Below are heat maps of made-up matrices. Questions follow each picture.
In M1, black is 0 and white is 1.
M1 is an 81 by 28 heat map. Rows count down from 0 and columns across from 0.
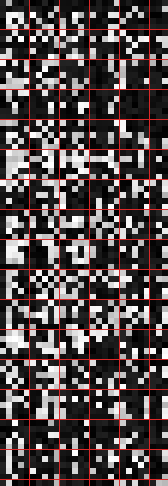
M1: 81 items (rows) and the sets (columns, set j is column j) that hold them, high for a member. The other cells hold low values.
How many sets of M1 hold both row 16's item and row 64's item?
0
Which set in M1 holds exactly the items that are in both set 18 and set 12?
23
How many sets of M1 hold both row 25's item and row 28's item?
4
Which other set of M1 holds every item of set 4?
7
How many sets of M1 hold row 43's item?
7
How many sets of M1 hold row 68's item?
10
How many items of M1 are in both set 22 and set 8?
8
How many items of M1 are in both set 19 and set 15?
7
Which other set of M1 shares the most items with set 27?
9
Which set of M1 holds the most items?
1
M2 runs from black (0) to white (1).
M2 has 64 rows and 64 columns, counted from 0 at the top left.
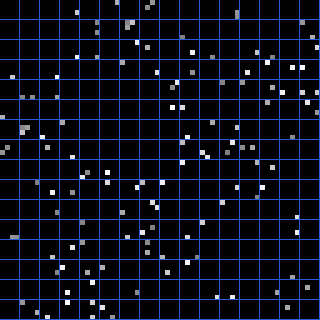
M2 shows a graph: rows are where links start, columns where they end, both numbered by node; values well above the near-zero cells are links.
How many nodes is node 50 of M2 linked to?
1
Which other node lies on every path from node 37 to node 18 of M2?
node 60
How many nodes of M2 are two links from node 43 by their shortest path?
1
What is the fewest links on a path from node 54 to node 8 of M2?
7
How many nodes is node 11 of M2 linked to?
4
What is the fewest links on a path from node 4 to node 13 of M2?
2
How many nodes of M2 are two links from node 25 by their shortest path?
6
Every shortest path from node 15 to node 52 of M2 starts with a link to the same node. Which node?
node 2
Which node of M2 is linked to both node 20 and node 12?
node 53
